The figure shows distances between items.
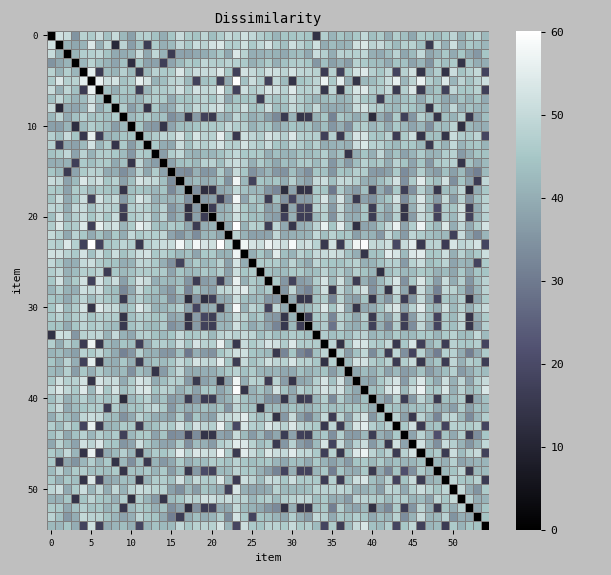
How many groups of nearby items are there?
13
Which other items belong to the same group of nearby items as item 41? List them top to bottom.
7, 26
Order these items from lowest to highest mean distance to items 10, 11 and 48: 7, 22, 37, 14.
14, 37, 7, 22
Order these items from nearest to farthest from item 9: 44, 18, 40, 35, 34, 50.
40, 44, 35, 18, 50, 34
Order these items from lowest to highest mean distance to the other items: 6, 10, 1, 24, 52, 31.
52, 31, 10, 6, 1, 24
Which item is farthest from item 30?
23
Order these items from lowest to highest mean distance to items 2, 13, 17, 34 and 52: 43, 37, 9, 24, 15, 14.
9, 15, 37, 43, 14, 24
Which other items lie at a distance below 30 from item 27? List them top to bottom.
5, 18, 21, 30, 38
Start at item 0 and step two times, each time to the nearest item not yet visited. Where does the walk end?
3
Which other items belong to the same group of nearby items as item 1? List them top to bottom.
8, 12, 47
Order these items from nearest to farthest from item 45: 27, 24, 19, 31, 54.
31, 19, 27, 54, 24
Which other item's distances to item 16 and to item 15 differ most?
2
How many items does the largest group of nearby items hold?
11
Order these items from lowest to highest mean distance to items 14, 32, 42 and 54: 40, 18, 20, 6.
40, 20, 6, 18
